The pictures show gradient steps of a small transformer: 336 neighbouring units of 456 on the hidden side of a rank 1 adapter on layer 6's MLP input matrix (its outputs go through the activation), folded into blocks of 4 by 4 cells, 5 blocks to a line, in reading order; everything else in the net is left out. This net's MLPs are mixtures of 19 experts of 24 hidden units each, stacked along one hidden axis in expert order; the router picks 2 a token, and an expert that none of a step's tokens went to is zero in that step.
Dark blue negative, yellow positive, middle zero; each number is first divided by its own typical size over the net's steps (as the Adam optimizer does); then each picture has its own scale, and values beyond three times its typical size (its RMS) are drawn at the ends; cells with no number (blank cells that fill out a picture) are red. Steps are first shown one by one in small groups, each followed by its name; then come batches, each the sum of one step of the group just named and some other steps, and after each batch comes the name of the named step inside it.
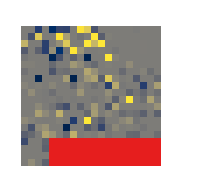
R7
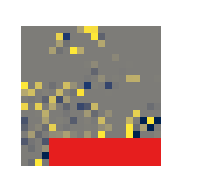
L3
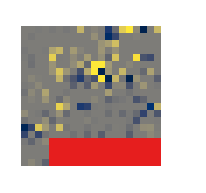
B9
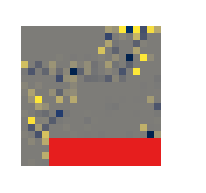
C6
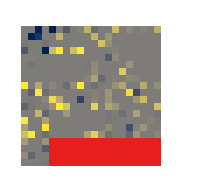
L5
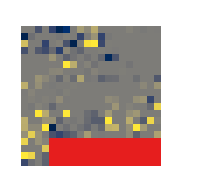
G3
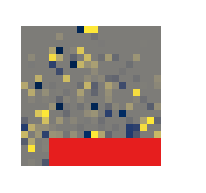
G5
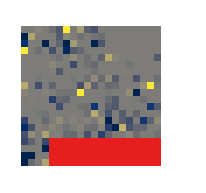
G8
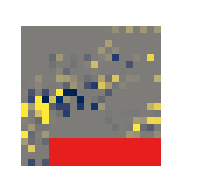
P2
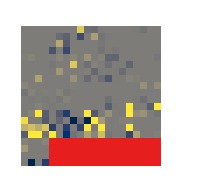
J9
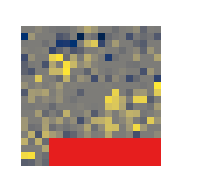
G3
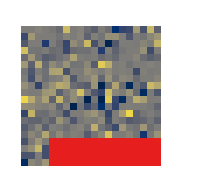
G8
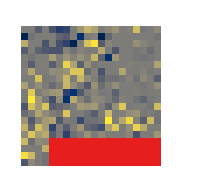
G3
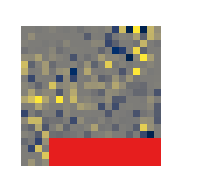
C6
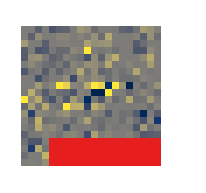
R7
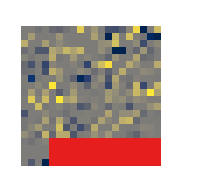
B9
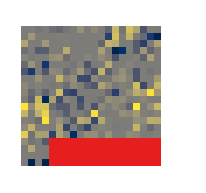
P2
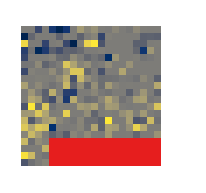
G3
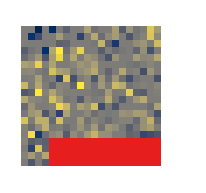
L5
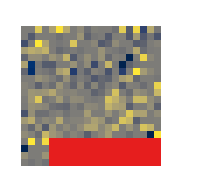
C6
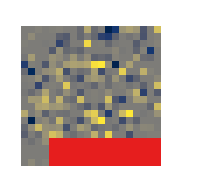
B9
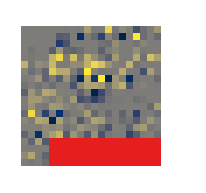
B9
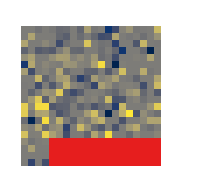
P2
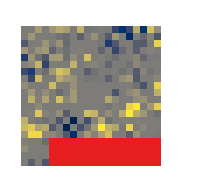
J9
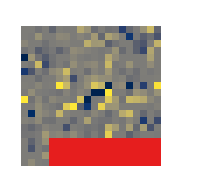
R7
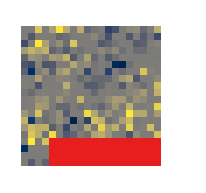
J9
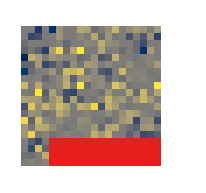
L5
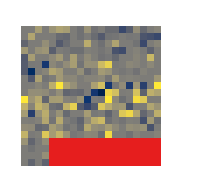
P2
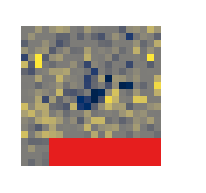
P2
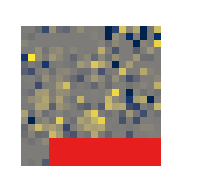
B9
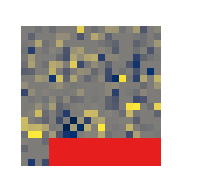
J9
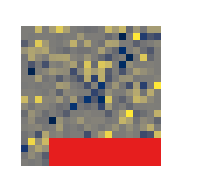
C6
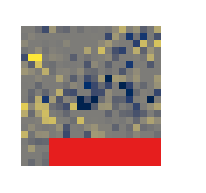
P2
